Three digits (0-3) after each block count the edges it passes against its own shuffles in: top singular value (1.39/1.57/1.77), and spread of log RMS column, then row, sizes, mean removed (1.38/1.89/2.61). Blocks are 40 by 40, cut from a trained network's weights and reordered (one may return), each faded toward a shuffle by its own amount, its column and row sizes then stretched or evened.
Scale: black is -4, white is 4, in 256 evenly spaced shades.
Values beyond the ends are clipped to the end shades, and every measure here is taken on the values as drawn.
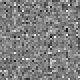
0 2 1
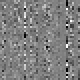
2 3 0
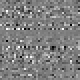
2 1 3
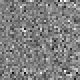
0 1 1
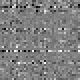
1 1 3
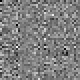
3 2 1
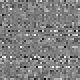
0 0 3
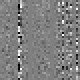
2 3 0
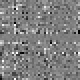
2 2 3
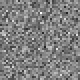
2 0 1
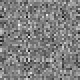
2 2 0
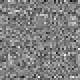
2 0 2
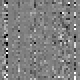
1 3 0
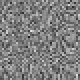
3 1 0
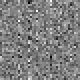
1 2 0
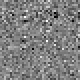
0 1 1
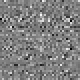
2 1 3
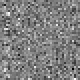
0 2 0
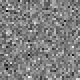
1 1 0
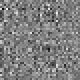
3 1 2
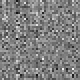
3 2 1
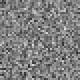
1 0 0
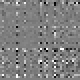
3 3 3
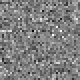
0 0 1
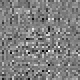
3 2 2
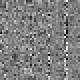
1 3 0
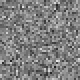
0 0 0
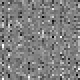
0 3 1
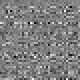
3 0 3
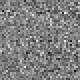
0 0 1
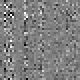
1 3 1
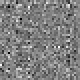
2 2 1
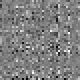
1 3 2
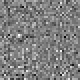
2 1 2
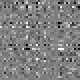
2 2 3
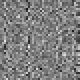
3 2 0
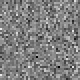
0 1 0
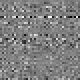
2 1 3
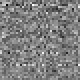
2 0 2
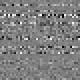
2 0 3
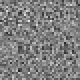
2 0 1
